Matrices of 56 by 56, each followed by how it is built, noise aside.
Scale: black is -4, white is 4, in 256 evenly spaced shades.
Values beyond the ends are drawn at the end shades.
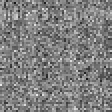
blocks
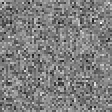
blocks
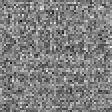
blocks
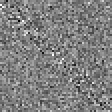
banded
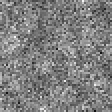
smooth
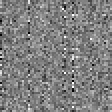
uneven columns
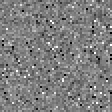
sparse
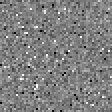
sparse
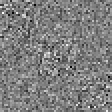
block diagonal
